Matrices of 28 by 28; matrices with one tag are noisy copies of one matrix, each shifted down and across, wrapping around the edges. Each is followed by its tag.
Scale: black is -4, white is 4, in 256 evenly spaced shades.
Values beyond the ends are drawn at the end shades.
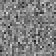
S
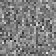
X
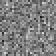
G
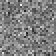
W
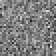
S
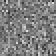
X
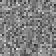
G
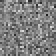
G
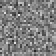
S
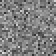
W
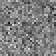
W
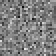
G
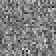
X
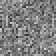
G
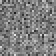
G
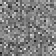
W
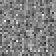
S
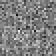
G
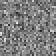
X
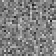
G
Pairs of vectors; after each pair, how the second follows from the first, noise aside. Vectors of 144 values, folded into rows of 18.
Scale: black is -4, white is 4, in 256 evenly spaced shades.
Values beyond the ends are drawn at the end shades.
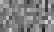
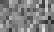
negated.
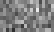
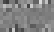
reversed, negated, partly zeroed.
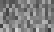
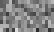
sign-scrambled.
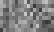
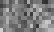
negated.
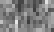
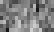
reversed, negated.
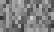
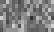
negated.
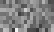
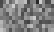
reversed, negated.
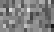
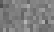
reversed, shrunk.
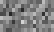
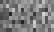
sign-scrambled.
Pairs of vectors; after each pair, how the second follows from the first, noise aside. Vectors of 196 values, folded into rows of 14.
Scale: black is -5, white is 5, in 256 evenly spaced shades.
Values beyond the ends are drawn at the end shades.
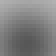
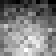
negated, scaled up.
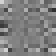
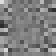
copied.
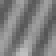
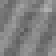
wrapped around, shrunk.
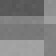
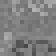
reversed, partly zeroed.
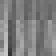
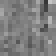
reversed, partly zeroed.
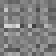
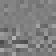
wrapped around, partly zeroed.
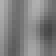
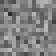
shuffled.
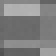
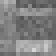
reversed.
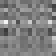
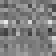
copied.
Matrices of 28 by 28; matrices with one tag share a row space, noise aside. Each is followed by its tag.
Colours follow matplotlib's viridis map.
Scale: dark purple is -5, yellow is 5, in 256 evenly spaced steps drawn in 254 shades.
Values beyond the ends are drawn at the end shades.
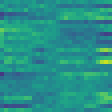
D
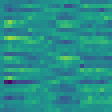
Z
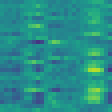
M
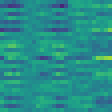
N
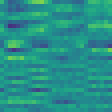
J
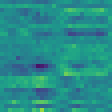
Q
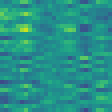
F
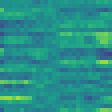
D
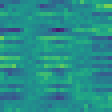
N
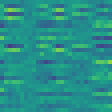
N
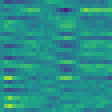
Z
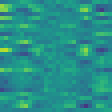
F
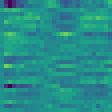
Z
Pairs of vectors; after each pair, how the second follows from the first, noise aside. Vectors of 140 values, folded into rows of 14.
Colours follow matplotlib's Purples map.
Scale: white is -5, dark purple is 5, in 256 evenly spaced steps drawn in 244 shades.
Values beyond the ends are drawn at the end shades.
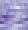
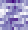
wrapped around, negated, scaled up.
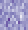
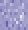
partly zeroed.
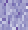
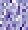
reversed, scaled up.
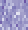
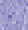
reversed, negated, shrunk.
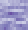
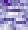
negated, scaled up.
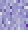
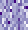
negated, scaled up.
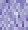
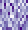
reversed, scaled up.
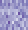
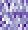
wrapped around, negated, scaled up.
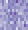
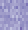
reversed, negated, shrunk.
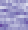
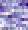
reversed, scaled up.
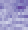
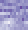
reversed, negated.
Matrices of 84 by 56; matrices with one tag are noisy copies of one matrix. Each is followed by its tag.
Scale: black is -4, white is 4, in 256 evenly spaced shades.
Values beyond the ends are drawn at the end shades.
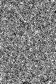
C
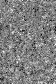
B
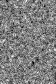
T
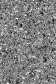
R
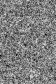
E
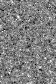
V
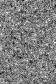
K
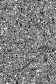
R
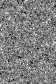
K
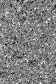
K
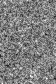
E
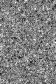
K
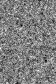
R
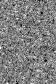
R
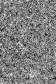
E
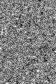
R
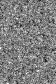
R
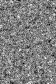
V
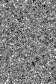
T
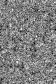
B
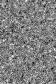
T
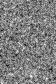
E
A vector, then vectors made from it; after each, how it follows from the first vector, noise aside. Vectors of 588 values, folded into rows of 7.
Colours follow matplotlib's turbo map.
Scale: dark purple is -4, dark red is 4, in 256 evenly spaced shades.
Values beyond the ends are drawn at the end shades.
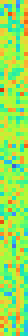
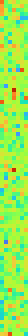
reversed, negated, partly zeroed.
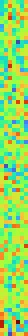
reversed.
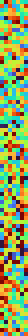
wrapped around, scaled up.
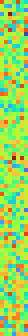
sign-scrambled.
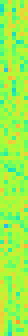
reversed, shrunk.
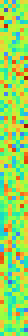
wrapped around, negated.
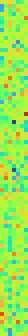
reversed, partly zeroed.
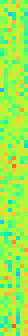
negated, shrunk.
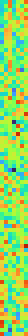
reversed.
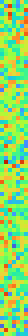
sign-scrambled.
